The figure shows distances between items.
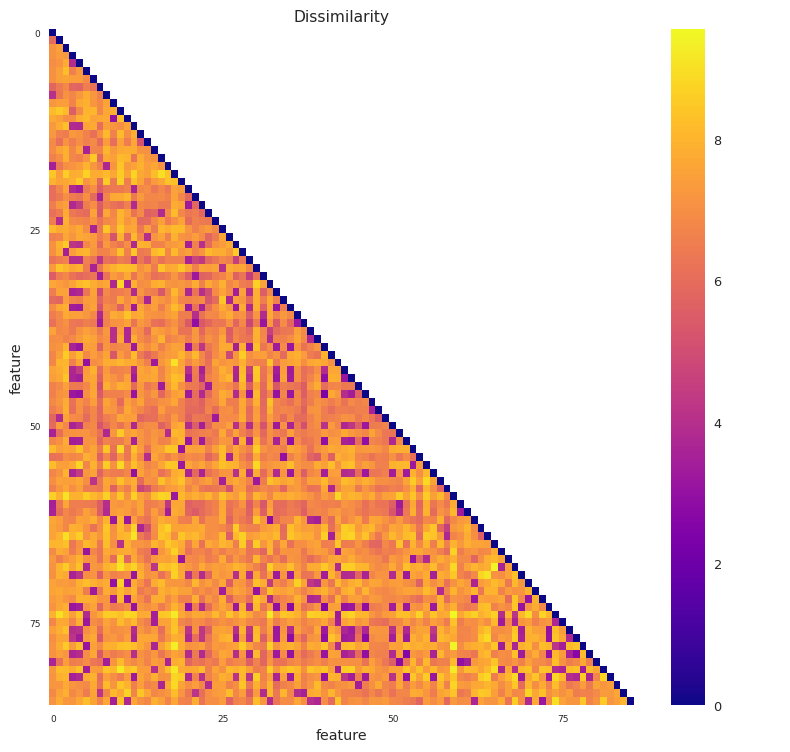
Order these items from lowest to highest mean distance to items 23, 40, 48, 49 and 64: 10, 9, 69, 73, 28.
73, 69, 9, 10, 28
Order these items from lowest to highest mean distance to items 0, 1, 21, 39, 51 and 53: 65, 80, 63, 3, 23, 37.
80, 37, 23, 3, 63, 65
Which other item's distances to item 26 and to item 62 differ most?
32
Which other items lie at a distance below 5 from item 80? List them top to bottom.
0, 8, 17, 51, 60, 61
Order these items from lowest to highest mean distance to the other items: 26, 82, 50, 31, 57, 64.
50, 31, 82, 26, 57, 64
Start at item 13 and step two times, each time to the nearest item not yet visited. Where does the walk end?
58
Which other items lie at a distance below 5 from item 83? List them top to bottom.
16, 23, 45
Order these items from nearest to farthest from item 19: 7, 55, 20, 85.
55, 7, 85, 20
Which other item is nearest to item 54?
34
